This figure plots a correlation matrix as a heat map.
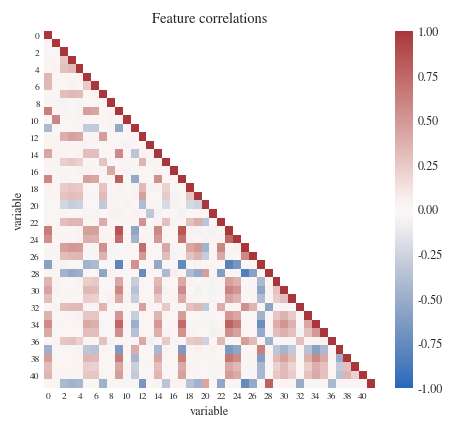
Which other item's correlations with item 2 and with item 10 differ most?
1
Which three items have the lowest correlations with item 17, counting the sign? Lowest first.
27, 37, 11
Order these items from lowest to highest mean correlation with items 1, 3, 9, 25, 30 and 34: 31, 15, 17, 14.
15, 31, 14, 17
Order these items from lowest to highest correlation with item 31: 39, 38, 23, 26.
26, 39, 38, 23
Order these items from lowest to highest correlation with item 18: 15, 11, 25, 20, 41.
41, 20, 11, 15, 25
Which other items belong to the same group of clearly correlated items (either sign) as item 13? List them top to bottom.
21
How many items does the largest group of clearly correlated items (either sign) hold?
20
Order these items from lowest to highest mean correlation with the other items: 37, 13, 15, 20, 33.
37, 20, 13, 15, 33
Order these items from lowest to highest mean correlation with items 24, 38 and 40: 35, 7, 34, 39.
7, 39, 35, 34
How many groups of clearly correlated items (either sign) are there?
5
